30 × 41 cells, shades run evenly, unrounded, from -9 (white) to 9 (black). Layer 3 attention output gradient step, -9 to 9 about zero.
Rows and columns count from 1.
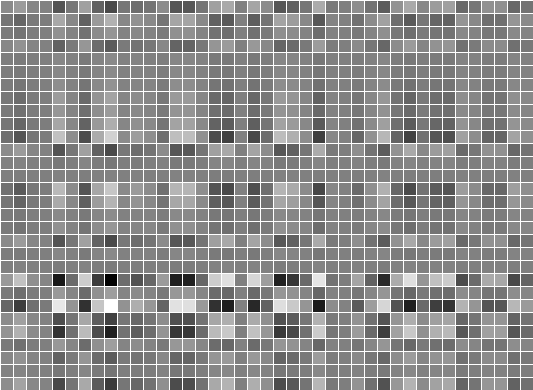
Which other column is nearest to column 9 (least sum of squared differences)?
5
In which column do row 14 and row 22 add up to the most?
9
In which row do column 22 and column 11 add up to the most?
22
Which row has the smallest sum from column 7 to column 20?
24
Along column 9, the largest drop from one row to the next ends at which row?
23
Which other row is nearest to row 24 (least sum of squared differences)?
11
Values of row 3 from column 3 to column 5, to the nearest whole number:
0 0 -1
